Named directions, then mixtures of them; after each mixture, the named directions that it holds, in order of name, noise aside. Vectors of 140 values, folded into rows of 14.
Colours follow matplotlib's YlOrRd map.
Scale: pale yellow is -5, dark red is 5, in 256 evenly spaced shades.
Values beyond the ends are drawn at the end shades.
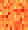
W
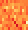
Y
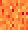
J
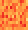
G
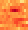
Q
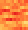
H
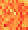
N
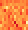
Y.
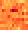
J, Q.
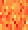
W, Y.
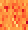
Y.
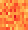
Q, W, Y.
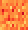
H, J.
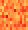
G, W.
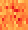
N, Q, Y.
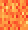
G, J, Y.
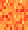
W.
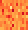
J.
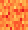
W.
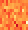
Y.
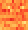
H, N.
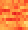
H.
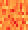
J, Q, Y.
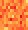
G, H, N.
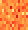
J.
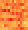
H, N.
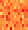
W.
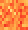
N.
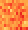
H, N.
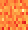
H, W, Y.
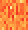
G, J, W.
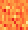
H, N, Y.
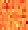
Q, Y.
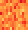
G, N, W.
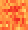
Q, W.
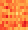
G, H, N.
